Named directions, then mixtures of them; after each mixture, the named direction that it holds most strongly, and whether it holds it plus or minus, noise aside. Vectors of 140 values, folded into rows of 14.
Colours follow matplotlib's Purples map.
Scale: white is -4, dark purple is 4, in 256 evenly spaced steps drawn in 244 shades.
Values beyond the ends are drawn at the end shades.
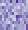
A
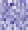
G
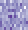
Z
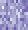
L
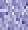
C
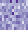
A, plus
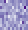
C, plus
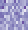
C, plus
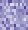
G, minus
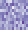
C, plus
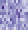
L, minus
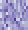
C, minus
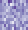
G, minus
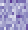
A, plus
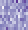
L, plus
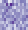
G, plus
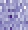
Z, plus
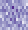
C, minus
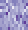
C, plus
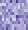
A, plus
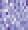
G, minus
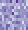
A, plus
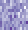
Z, plus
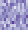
G, plus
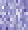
L, plus
